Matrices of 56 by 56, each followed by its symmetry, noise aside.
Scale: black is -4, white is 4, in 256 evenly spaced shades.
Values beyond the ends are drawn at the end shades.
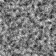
symmetric across the other diagonal.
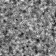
no symmetry.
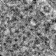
symmetric across the other diagonal.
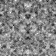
mirrored left to right.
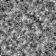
symmetric across the other diagonal.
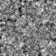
symmetric.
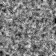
no symmetry.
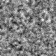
antisymmetric.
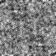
same after a half turn.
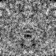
mirrored left to right.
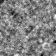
symmetric.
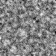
symmetric across the other diagonal.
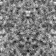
mirrored left to right.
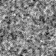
same after a half turn.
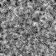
no symmetry.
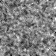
no symmetry.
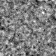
symmetric across the other diagonal.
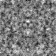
mirrored left to right.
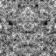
mirrored left to right.
